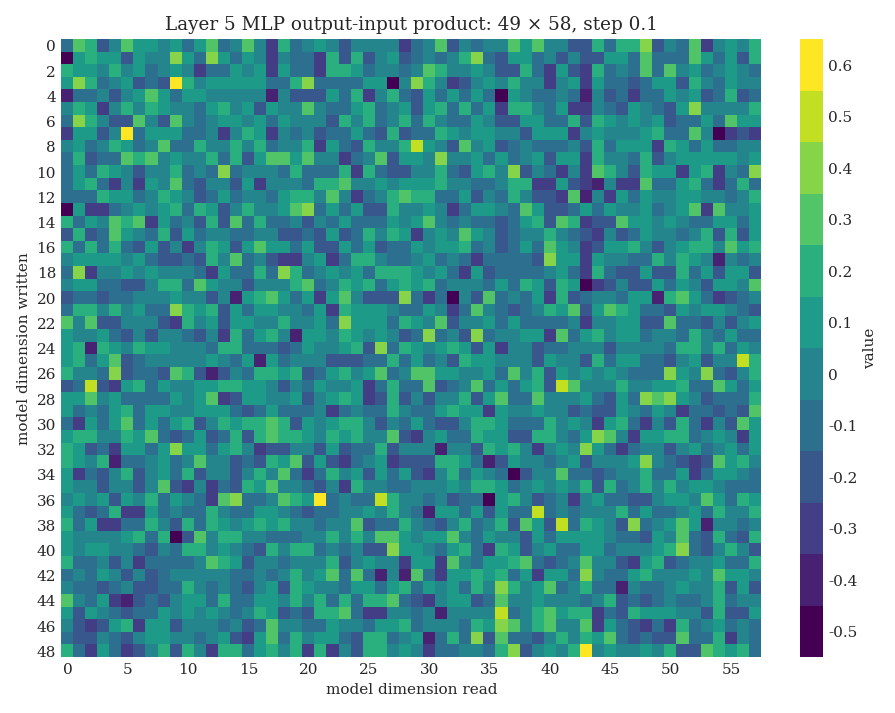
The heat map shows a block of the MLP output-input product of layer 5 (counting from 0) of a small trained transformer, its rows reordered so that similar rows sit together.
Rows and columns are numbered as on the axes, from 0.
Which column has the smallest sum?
43
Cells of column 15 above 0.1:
5
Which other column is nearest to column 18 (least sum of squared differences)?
7
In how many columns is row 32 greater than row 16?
18
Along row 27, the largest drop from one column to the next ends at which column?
3
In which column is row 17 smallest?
54
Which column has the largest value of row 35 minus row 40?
35
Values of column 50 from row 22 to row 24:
0.3 0 -0.1
